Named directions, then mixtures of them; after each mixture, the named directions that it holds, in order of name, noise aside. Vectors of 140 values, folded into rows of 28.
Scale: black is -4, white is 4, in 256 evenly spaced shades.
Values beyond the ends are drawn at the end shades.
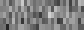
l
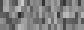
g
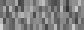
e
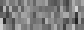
e, g.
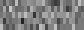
e, l.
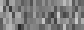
e, g, l.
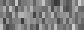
e, l.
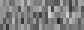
l.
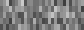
g, l.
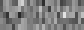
g.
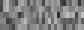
g.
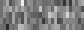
g, l.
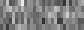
g, l.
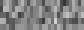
g.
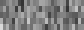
e, l.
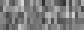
g, l.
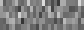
g, l.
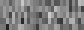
l.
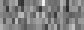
e, g, l.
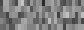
g.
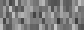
e, l.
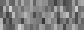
e, g, l.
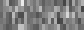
g, l.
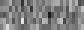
l.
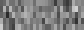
e, g.
